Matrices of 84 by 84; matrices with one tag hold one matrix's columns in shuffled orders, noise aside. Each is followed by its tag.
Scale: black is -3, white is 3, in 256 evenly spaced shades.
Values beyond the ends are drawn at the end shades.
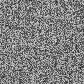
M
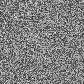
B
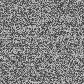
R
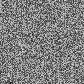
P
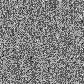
M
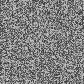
M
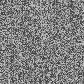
M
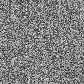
M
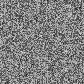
P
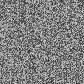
P
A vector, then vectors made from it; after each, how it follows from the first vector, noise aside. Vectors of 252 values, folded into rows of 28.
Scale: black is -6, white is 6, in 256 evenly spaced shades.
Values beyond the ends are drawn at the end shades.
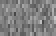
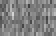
wrapped around.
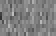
reversed, negated, partly zeroed.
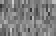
wrapped around.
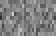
reversed, negated.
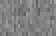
wrapped around, negated, shrunk.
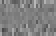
wrapped around, partly zeroed.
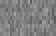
negated, shrunk.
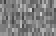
wrapped around.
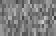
sign-scrambled.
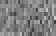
sign-scrambled.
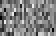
reversed, negated, scaled up.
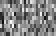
reversed, negated, scaled up.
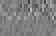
wrapped around, partly zeroed.
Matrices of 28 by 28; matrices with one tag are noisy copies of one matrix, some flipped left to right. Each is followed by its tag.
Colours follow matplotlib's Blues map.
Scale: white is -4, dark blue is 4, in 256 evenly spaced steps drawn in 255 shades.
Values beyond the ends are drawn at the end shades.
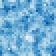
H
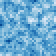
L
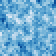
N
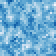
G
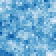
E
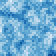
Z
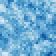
E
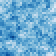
E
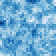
L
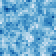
H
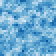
L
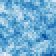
E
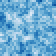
N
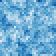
N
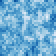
N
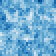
N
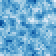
L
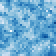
E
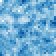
L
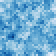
E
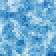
Z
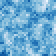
Z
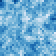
N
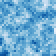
Z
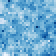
E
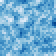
L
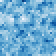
L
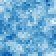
E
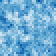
N
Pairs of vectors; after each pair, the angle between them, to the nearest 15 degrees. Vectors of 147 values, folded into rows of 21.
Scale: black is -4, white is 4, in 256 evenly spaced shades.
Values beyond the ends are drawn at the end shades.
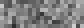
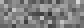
75 degrees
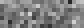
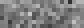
15 degrees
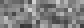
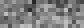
150 degrees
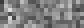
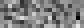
105 degrees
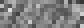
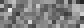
15 degrees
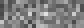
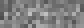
30 degrees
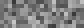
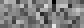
135 degrees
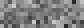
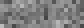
60 degrees
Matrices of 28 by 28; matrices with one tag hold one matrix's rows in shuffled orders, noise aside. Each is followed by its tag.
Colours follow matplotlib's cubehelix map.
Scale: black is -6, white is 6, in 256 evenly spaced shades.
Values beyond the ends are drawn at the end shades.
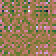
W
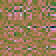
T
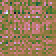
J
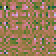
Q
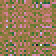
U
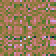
T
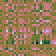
U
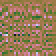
J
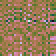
T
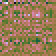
J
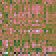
J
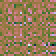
T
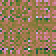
W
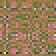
Q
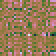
T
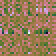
W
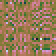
U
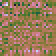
J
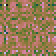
Q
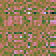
T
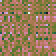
W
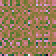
W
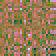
T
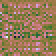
J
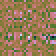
T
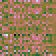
J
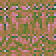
Q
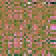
T
